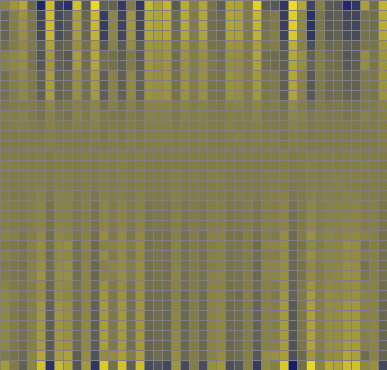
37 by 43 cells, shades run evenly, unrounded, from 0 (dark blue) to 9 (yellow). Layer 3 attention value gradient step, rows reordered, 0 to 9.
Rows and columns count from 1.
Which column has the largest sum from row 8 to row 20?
33
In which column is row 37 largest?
35
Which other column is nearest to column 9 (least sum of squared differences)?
17
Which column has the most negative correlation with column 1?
15
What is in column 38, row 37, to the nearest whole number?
6
